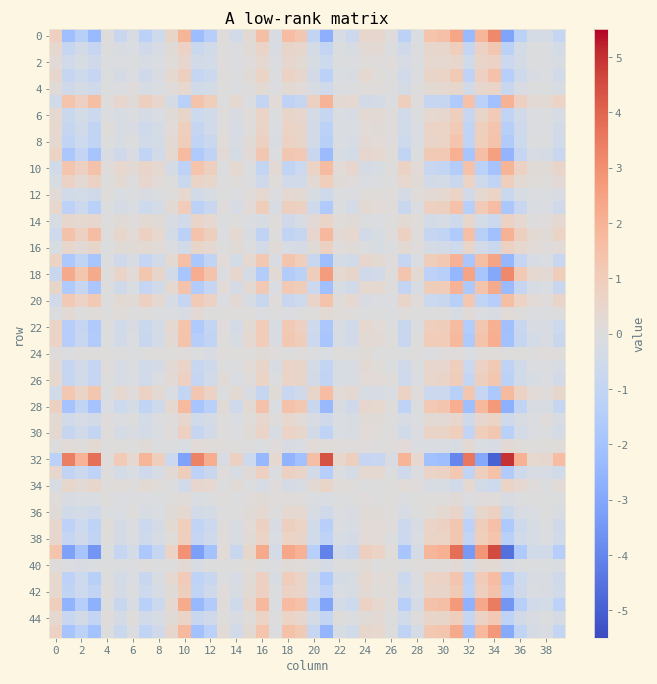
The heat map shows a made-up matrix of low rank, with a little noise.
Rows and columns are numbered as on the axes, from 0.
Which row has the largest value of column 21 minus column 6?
32
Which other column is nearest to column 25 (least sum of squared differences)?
9
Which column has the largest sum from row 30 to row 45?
34
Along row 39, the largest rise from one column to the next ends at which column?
33
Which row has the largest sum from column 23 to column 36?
39
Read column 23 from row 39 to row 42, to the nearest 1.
-1 0 0 0
